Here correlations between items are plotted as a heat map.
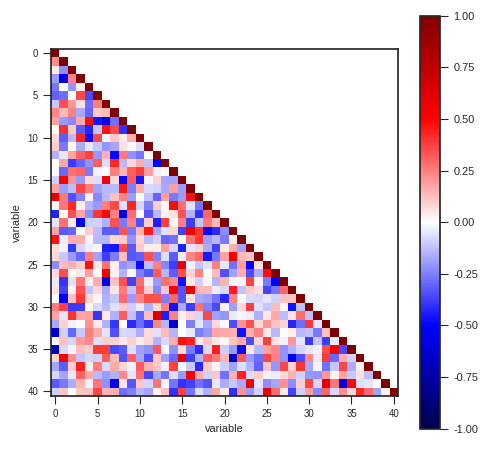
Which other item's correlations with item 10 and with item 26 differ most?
25
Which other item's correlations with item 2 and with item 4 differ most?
8
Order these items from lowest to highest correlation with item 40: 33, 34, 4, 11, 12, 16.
16, 11, 33, 12, 4, 34
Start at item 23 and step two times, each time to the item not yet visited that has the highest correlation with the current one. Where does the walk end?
32
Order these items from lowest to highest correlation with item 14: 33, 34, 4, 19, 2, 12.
4, 33, 12, 19, 34, 2
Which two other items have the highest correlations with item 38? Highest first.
16, 22
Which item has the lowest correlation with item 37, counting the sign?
17
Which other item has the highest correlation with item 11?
21
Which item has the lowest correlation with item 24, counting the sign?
18
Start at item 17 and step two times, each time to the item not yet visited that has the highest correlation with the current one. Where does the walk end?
22
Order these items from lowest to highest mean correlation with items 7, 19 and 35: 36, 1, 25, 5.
1, 36, 25, 5
